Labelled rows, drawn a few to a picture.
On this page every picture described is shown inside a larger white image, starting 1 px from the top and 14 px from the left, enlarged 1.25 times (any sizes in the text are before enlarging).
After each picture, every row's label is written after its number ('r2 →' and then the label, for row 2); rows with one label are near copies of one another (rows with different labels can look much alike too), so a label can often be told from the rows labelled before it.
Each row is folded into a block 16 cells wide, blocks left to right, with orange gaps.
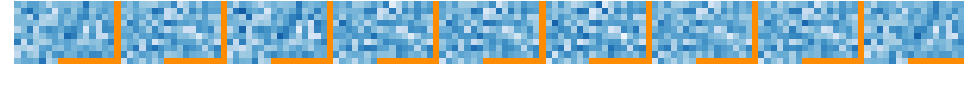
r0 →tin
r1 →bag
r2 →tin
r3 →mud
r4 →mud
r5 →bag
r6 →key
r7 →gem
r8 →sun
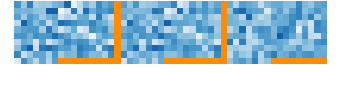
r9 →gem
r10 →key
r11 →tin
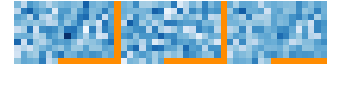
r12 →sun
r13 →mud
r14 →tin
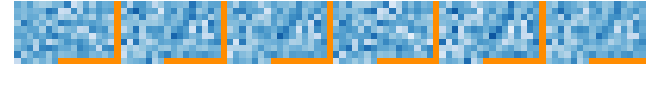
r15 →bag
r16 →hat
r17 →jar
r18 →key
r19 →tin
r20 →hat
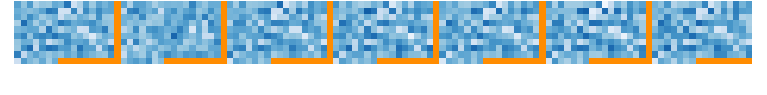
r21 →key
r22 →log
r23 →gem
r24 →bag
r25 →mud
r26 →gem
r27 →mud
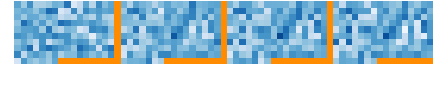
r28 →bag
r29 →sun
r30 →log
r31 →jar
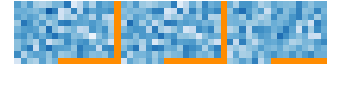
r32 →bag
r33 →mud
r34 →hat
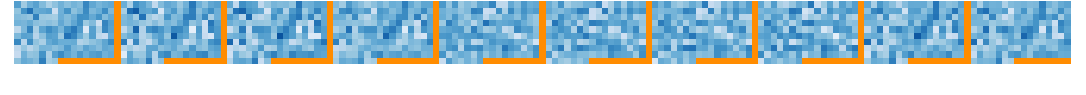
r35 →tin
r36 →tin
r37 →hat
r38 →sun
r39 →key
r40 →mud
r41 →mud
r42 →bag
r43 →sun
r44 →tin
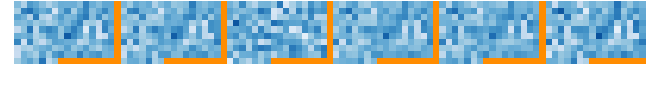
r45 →hat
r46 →tin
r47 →mud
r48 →tin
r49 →tin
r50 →tin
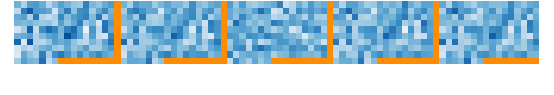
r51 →jar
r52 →jar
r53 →key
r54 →hat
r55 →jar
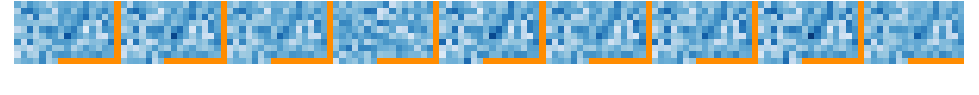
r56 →log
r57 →log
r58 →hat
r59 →gem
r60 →tin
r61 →jar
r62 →jar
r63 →log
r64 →tin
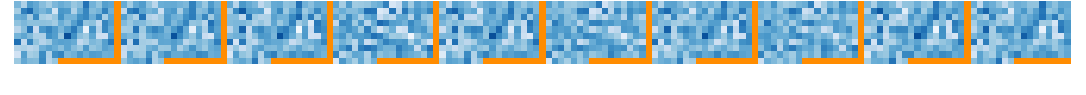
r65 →sun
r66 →log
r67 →tin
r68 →gem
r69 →log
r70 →gem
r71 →hat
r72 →bag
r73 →tin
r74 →tin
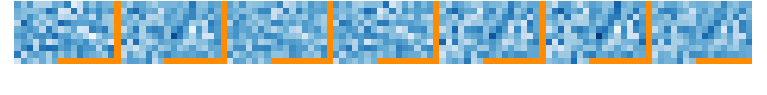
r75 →key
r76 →log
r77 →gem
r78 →bag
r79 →hat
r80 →sun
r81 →jar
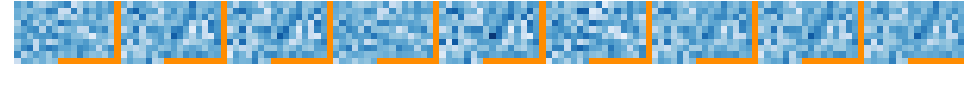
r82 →key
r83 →tin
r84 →jar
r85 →mud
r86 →log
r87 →gem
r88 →log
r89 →log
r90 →sun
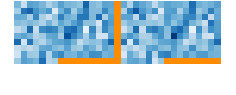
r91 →sun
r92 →sun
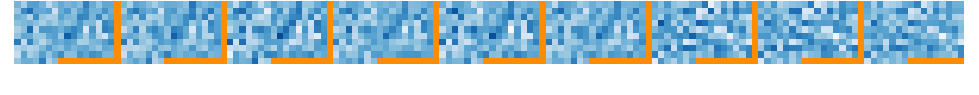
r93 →tin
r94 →sun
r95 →jar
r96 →tin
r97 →tin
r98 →hat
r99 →mud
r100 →gem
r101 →key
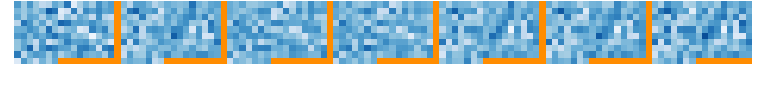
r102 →bag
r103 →tin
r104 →mud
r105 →key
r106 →tin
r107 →tin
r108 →hat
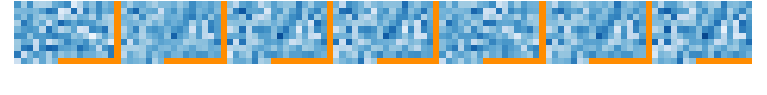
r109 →key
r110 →tin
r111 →jar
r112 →hat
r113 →key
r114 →sun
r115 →jar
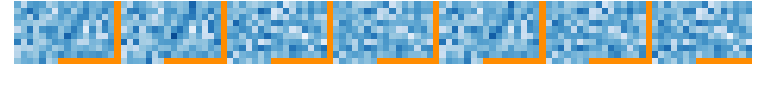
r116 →hat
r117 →sun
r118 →bag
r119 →bag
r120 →sun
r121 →mud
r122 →gem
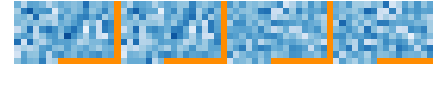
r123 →tin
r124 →jar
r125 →gem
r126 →bag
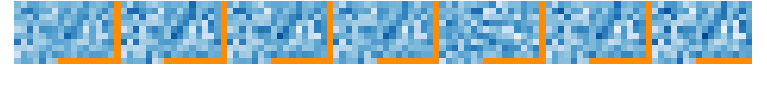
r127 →jar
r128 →sun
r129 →log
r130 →sun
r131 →gem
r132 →tin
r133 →hat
